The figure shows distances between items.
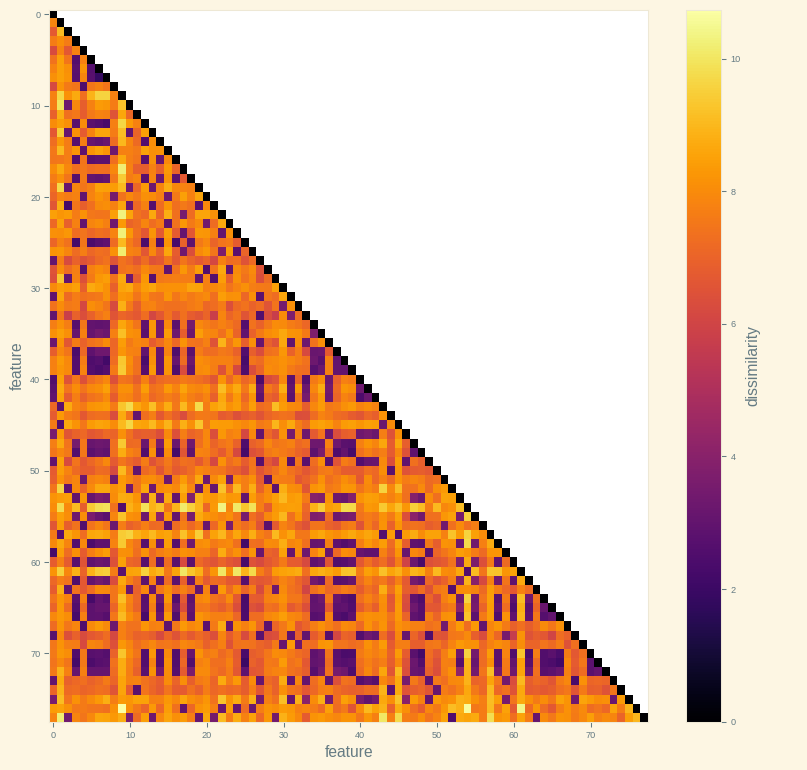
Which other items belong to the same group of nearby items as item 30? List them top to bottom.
32, 69
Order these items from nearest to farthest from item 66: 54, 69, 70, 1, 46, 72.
70, 72, 46, 69, 1, 54
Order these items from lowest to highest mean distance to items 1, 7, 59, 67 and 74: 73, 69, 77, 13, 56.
56, 73, 69, 13, 77
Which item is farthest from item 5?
54
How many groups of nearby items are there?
9
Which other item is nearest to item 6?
7
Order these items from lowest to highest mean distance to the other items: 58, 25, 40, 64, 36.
25, 64, 58, 40, 36
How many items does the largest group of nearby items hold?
27
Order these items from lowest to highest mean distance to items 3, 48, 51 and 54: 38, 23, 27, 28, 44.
38, 28, 23, 27, 44
